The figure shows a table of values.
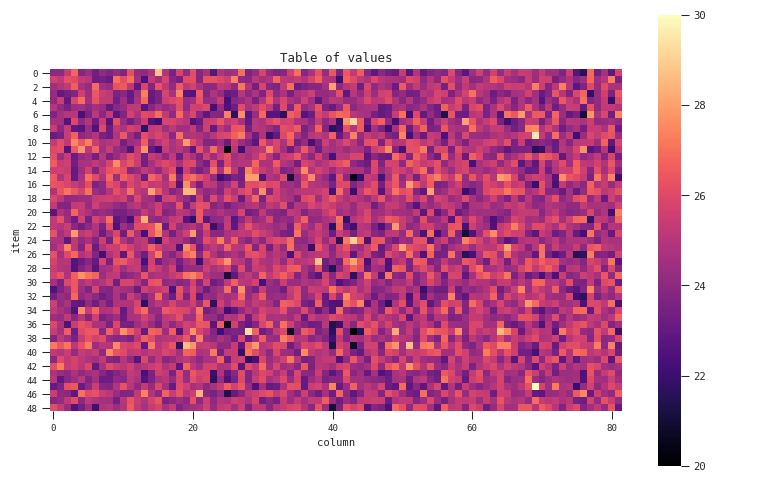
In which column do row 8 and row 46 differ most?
13
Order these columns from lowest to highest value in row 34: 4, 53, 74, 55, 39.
39, 74, 55, 53, 4
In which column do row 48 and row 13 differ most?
40
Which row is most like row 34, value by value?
46
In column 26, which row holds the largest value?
1
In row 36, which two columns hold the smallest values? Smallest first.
25, 40
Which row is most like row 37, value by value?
15
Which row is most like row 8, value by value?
33
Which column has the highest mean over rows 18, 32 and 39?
29
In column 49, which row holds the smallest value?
7
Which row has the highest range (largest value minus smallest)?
37
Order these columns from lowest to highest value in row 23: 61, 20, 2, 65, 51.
61, 2, 65, 51, 20
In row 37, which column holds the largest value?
28
